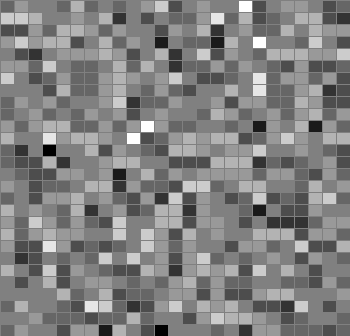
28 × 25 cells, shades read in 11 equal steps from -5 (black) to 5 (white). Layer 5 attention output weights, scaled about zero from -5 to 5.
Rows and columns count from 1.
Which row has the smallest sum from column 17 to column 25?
19
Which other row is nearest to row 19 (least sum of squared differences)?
18
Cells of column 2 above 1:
3
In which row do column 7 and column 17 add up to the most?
26
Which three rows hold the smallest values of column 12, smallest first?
28, 4, 17
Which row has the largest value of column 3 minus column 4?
13
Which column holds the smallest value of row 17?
12
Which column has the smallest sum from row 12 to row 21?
2
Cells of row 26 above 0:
9
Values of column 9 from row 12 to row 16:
0 1 2 -4 -3
